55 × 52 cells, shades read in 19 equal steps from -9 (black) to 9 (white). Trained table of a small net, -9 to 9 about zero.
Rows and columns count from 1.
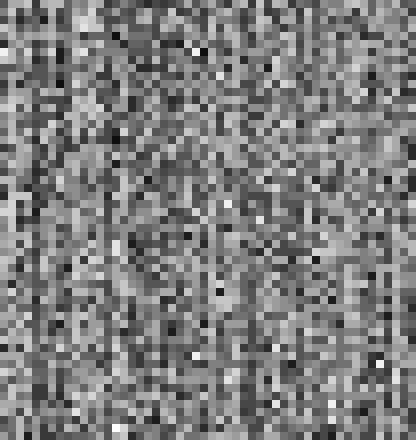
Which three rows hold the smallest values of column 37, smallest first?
46, 33, 1
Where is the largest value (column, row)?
15, 54
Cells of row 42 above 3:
7
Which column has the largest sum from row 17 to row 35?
2
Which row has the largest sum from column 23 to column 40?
19
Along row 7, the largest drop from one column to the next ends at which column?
26
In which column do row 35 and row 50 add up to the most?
10
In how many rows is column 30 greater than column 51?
40
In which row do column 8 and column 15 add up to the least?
11
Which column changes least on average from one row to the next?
5
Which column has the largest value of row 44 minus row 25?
8
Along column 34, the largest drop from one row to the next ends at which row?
23
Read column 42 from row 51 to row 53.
8 2 7
